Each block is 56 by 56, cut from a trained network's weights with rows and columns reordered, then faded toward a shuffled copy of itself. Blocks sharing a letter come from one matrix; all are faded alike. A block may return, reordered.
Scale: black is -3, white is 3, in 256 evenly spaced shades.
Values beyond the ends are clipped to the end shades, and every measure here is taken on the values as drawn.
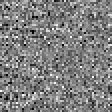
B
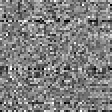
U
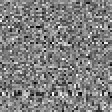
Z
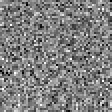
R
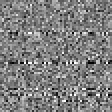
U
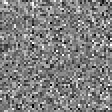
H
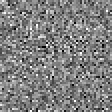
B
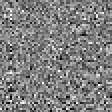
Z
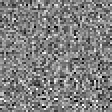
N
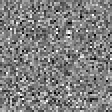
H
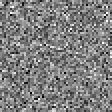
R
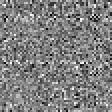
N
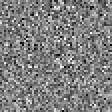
R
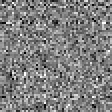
Z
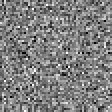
R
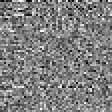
Z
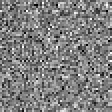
R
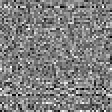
U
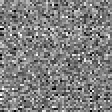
N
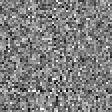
R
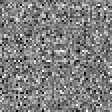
N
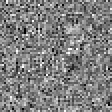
R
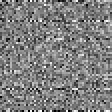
U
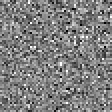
H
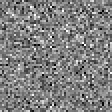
H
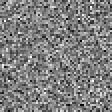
R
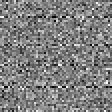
U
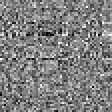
Z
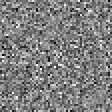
H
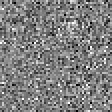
H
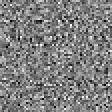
Z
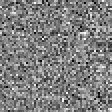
R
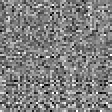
U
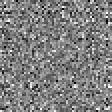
N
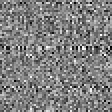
Z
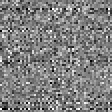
U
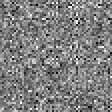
B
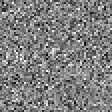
H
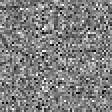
N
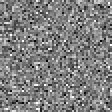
R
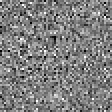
N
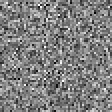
R
